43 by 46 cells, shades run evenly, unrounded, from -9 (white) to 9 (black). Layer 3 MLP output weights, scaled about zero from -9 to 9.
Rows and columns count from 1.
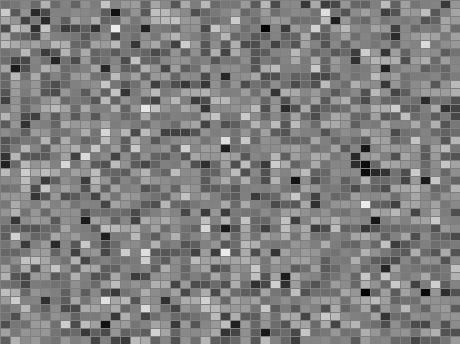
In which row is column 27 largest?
4
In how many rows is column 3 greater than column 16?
24
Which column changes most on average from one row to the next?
23
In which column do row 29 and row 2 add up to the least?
16
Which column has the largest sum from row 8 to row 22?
37
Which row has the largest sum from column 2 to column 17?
8
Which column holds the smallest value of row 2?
33
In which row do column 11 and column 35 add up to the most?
30
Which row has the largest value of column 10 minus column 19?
25
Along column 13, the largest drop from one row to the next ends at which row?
13
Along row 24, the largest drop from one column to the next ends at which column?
5
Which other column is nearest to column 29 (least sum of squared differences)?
45
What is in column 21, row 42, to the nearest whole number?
-1
